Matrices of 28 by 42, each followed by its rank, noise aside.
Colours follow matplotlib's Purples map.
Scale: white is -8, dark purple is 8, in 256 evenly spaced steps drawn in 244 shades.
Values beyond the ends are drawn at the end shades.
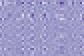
two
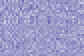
four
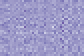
three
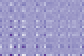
one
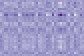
one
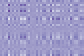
one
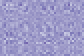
three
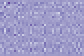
four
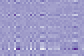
one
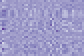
four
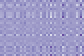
one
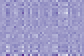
one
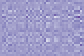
two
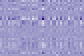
one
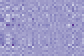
three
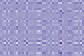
one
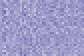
four
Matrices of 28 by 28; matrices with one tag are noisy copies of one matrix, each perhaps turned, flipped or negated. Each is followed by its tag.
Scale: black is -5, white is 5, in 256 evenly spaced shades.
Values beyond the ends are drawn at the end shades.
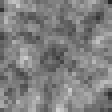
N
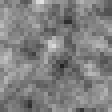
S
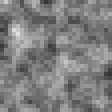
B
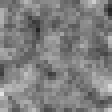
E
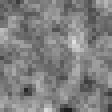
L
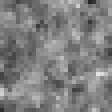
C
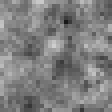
S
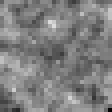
N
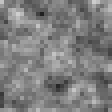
N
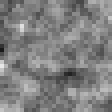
L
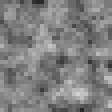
B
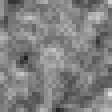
N
